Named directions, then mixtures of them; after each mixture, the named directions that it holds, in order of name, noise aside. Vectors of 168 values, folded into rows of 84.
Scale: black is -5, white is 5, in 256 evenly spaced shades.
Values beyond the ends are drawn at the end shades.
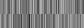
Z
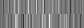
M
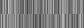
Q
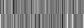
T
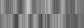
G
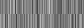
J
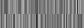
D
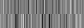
M.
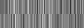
D, J, M.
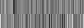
M, T.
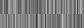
D, Q.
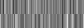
M, T.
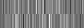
M.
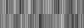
G, Q.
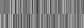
D, J, Z.
